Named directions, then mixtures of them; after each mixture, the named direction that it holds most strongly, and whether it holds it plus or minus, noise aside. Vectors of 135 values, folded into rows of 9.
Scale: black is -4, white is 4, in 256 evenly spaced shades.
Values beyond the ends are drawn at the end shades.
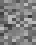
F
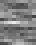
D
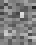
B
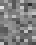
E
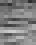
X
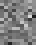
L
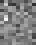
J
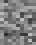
B, minus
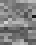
D, plus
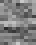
D, plus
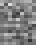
X, minus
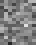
F, plus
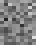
J, minus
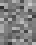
L, plus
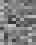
F, minus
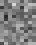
E, minus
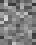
J, plus
